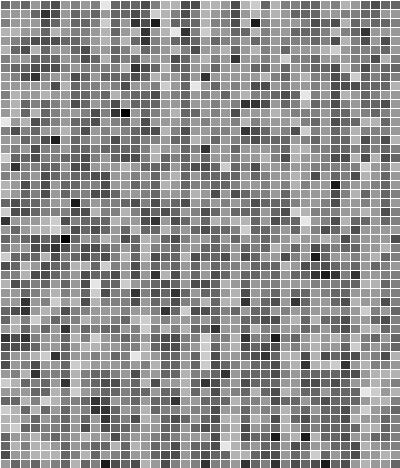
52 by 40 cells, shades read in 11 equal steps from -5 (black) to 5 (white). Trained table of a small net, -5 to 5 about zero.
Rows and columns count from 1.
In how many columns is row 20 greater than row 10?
12
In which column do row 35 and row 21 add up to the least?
3
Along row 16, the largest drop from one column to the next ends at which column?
37
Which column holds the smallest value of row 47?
11
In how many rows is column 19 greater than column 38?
8
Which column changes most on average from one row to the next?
1
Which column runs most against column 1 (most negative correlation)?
9
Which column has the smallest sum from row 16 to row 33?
34
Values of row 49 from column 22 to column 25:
-2 2 2 -2
